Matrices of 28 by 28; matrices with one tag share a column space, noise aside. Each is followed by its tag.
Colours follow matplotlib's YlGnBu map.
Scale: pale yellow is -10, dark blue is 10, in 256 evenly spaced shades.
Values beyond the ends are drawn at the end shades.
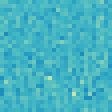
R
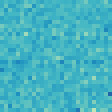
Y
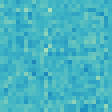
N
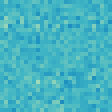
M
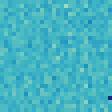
N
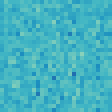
R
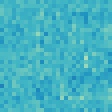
R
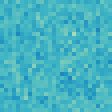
R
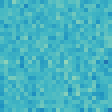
Y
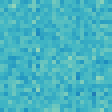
Y
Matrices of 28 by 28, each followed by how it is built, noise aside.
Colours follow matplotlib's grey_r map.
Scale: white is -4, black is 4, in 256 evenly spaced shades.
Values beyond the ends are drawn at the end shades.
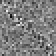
banded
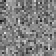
blocks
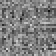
blocks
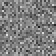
repeating rows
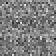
repeating columns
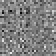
low rank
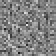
repeating rows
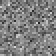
repeating columns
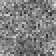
smooth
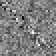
banded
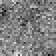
smooth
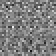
repeating columns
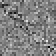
banded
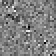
banded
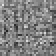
blocks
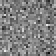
low rank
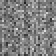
blocks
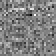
low rank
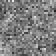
smooth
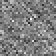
Toeplitz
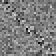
banded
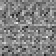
repeating columns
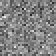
repeating columns
